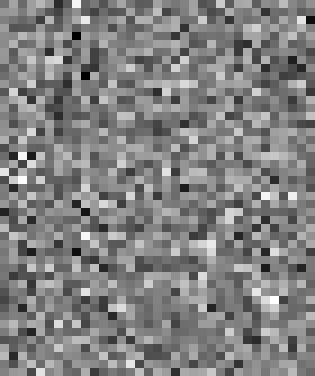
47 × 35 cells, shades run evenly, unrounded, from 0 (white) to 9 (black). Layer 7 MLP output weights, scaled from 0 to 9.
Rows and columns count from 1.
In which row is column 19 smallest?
22
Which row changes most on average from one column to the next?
25
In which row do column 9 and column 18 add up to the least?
1
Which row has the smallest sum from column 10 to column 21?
30
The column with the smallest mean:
26
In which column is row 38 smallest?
31
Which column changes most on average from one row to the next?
4
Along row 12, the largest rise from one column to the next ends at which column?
3
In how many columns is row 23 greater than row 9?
15
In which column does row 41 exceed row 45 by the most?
20
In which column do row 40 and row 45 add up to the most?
13
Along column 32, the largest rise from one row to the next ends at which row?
38
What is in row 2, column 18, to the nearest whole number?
2
